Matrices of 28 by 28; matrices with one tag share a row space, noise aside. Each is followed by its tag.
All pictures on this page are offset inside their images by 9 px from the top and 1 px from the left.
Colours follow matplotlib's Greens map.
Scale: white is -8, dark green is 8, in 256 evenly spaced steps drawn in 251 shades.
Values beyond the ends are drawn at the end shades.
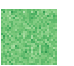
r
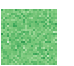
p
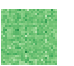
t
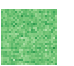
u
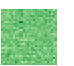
u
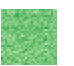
t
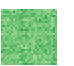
u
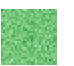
r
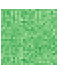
u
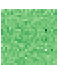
t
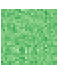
t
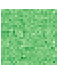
u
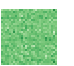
u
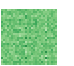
t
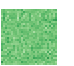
p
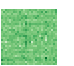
t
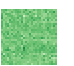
p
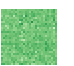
u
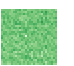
t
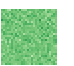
r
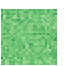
p
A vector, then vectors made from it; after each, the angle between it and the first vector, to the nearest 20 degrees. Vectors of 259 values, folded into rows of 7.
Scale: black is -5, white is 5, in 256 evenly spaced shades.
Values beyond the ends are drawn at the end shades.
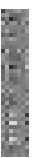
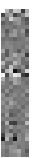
120 degrees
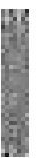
120 degrees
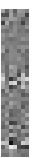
120 degrees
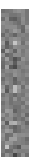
60 degrees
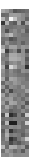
160 degrees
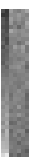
100 degrees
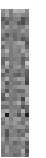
80 degrees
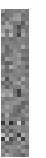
120 degrees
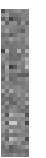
20 degrees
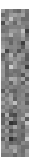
140 degrees
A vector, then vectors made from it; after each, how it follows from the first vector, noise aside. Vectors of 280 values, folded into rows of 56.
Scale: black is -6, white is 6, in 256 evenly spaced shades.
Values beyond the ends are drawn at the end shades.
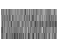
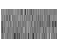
partly zeroed.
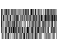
wrapped around, scaled up.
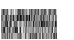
wrapped around, scaled up.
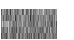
reversed, negated.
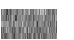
reversed, negated.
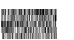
reversed, scaled up.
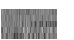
partly zeroed.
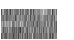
reversed, negated.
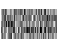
wrapped around, scaled up.
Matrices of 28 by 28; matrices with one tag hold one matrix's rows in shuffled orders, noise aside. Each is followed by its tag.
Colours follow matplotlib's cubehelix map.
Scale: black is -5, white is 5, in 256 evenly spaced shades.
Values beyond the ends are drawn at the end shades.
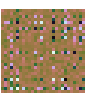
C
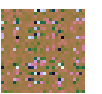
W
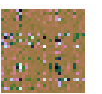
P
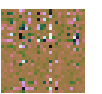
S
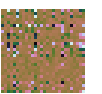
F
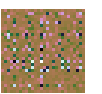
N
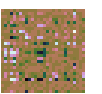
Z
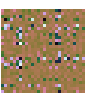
P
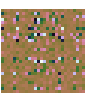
W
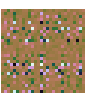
N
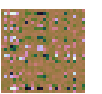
Z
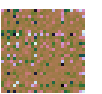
F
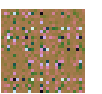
N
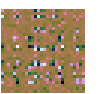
W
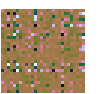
F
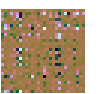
P
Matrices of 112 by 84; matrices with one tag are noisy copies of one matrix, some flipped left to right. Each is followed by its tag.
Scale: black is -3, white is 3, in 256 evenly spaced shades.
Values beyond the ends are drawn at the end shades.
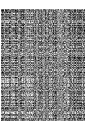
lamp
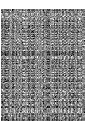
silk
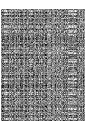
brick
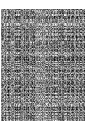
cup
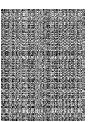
silk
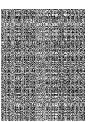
cup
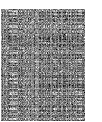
brick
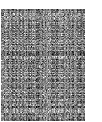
silk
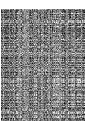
lamp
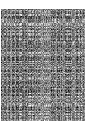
cup
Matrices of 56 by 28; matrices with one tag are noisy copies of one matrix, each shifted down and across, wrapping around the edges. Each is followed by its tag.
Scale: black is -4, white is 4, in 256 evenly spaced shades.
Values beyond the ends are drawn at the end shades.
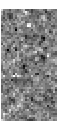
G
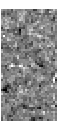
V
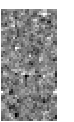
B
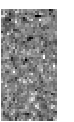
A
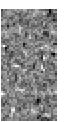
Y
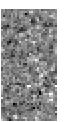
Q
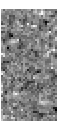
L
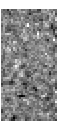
A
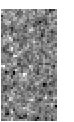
Q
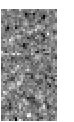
G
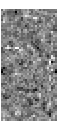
V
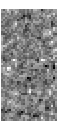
Q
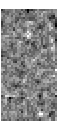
B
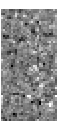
Q
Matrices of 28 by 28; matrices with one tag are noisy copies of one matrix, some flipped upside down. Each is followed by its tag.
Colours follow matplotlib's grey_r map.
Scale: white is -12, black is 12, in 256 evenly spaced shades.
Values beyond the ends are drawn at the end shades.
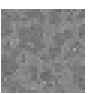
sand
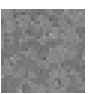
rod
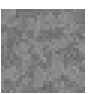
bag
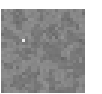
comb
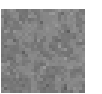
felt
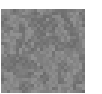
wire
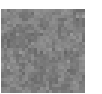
wire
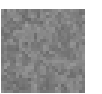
felt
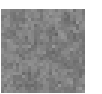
comb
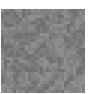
rod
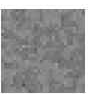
comb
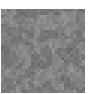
bag
